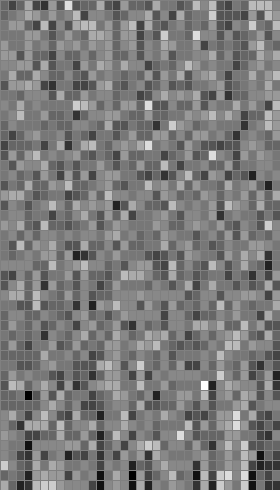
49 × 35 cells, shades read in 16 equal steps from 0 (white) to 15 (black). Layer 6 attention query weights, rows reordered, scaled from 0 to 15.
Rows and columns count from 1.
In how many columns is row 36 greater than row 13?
17
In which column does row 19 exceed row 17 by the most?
34
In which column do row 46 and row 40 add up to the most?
4
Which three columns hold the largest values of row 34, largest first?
6, 24, 33
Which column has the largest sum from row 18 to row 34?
10
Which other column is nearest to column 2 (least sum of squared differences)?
14
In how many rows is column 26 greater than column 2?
25
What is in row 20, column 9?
11
